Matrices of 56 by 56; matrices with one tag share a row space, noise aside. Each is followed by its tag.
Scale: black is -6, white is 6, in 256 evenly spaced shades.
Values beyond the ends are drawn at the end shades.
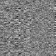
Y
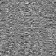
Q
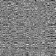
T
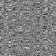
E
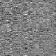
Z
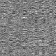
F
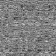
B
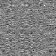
Q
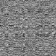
B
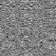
Q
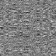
E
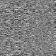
Y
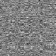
Q
